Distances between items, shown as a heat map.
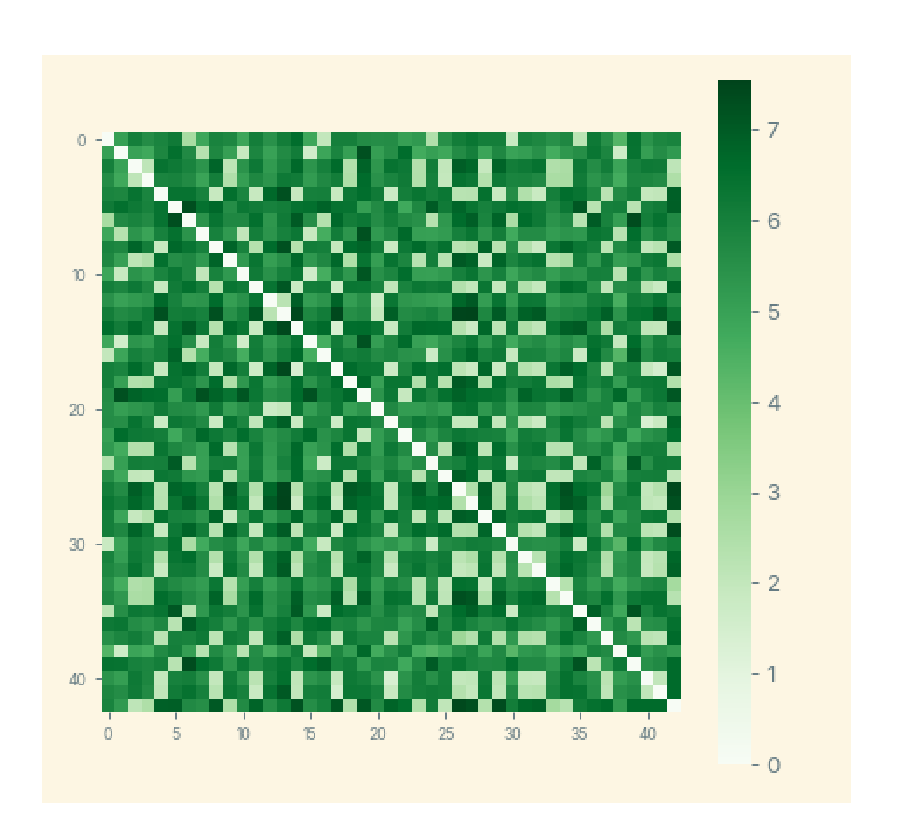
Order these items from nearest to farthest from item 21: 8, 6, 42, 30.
8, 30, 6, 42
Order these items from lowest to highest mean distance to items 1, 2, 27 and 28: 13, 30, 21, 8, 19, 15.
15, 21, 8, 30, 13, 19
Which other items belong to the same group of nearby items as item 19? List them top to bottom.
22
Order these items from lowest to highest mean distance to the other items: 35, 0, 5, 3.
3, 0, 35, 5
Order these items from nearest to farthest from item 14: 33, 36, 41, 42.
41, 36, 33, 42
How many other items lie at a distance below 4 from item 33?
9
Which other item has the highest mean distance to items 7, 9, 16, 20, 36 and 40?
19
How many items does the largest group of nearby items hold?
14
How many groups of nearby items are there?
7
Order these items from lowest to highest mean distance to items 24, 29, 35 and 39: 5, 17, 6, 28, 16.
16, 6, 17, 5, 28
